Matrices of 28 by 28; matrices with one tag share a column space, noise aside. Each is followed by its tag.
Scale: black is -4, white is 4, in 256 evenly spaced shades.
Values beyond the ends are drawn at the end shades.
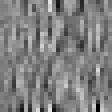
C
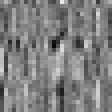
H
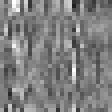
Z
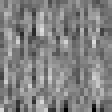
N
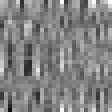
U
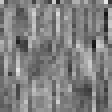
H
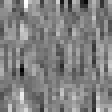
U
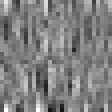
C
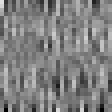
C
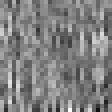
N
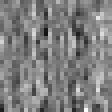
N
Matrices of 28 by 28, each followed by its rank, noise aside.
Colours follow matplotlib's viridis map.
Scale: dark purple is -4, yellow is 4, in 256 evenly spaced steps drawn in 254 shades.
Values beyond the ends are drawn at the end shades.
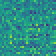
five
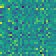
five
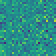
five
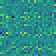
four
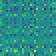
two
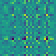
two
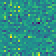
four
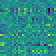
three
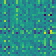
three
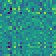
three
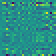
three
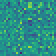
five
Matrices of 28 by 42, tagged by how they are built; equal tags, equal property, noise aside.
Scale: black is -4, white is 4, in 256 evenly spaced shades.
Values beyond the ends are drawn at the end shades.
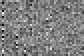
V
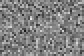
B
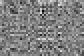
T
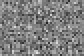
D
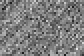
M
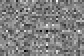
T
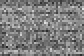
D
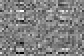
T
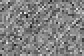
M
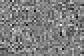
T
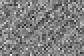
M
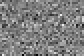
T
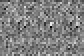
B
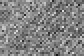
M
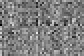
T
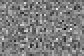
T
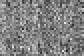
D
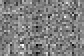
T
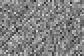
M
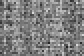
D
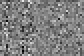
V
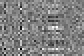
T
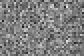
D
